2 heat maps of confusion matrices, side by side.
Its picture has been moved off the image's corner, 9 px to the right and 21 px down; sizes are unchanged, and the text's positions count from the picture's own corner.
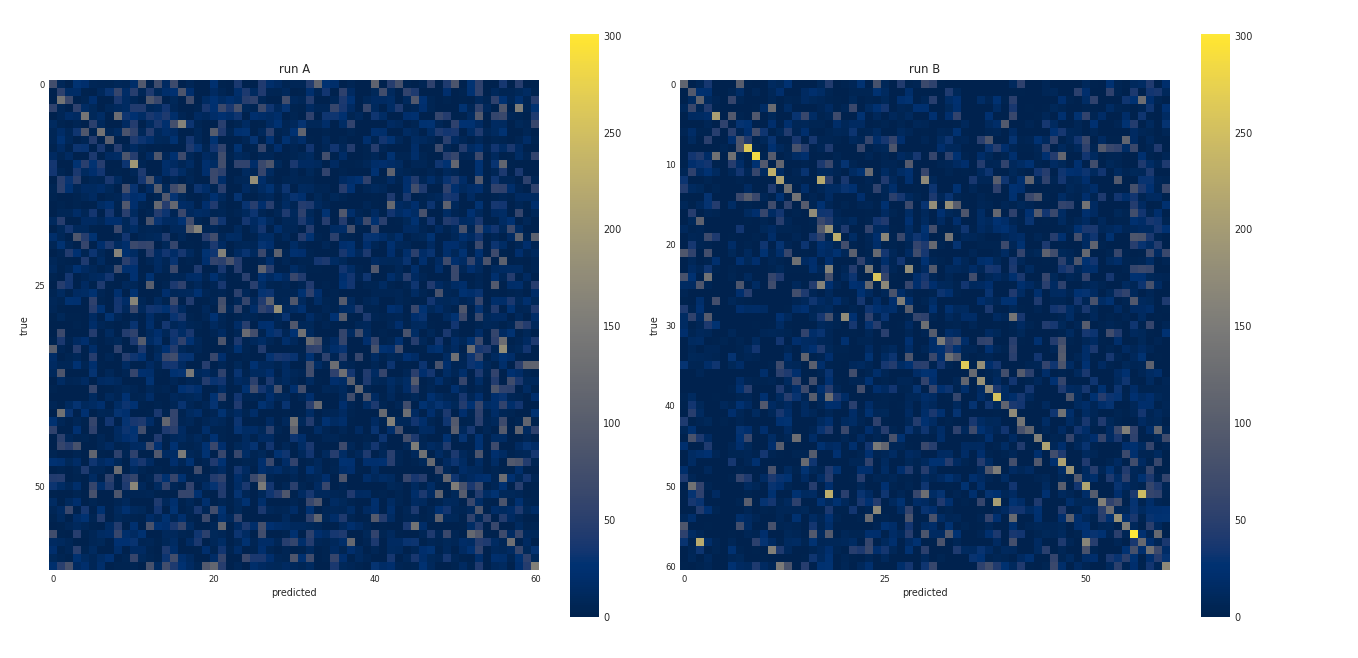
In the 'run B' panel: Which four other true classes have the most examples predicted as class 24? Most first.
53, 45, 21, 0
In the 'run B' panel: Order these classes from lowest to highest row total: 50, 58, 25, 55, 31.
31, 55, 50, 58, 25
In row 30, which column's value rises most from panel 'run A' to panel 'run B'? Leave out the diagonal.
50
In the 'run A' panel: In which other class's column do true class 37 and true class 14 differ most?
45
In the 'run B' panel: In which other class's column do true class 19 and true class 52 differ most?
39
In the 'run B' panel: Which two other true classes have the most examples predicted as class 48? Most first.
54, 39
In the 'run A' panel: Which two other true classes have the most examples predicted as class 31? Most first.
6, 38
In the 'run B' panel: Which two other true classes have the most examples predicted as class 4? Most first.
9, 27
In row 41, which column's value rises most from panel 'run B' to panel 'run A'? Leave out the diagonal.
44
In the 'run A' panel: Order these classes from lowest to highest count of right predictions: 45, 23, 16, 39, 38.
23, 16, 39, 38, 45
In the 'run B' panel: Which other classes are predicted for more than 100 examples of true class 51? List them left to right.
18, 30, 57
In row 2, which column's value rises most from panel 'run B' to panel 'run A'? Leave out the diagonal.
1
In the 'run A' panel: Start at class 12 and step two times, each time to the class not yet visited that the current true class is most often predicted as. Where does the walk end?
55
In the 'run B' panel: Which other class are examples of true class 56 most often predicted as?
59
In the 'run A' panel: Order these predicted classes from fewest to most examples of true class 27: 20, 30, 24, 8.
20, 8, 24, 30
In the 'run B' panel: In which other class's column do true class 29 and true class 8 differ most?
20
